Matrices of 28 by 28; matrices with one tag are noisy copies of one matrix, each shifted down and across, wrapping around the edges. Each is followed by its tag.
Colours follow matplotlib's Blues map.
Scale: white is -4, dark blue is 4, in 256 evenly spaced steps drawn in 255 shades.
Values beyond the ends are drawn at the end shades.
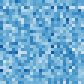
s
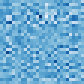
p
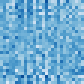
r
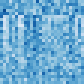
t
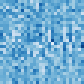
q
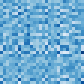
p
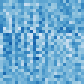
r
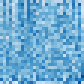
t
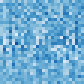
q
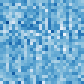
q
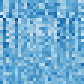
r
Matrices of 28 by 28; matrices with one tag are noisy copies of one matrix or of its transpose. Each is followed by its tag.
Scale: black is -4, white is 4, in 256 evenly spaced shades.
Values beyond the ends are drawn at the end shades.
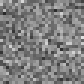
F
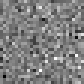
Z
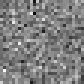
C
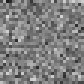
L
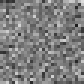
L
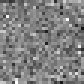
L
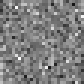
L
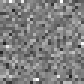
F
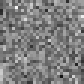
L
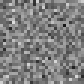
C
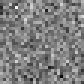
L
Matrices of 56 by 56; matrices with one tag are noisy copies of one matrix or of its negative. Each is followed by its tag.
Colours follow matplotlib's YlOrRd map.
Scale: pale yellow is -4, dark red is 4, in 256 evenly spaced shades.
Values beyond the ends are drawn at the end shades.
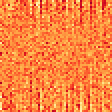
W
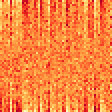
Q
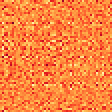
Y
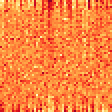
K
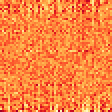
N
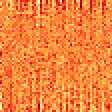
W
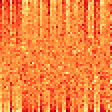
Q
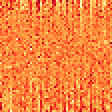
W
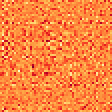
Y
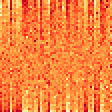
Q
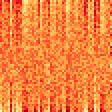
Q
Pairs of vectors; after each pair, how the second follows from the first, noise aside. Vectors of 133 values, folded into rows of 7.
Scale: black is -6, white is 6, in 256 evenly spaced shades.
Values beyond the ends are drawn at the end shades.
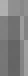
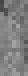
negated, partly zeroed.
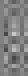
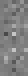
partly zeroed.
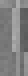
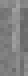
shrunk.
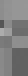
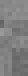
shrunk.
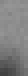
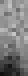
scaled up.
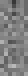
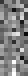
reversed, negated, scaled up.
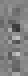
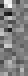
wrapped around, negated, scaled up.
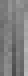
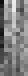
reversed, negated, scaled up.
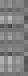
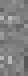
partly zeroed.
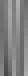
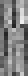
wrapped around, negated, scaled up.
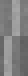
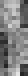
wrapped around, negated, scaled up.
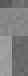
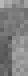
negated.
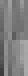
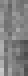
negated.
